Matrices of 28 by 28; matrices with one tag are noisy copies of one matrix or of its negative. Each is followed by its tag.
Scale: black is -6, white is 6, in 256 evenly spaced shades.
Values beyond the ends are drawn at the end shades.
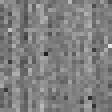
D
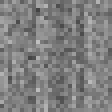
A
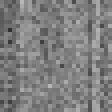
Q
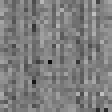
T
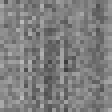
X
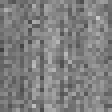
X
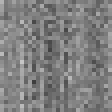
X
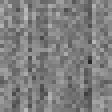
D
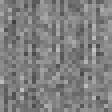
T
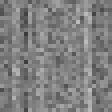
D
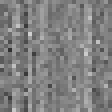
D
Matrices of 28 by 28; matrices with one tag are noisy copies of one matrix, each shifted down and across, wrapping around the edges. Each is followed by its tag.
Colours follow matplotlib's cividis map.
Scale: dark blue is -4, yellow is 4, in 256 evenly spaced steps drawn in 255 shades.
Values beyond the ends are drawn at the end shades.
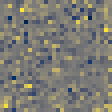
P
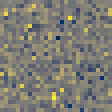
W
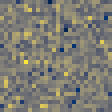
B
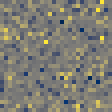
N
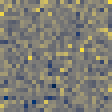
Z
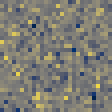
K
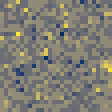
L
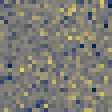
B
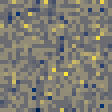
Z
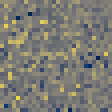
P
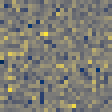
P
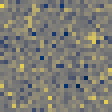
L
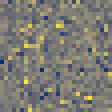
P
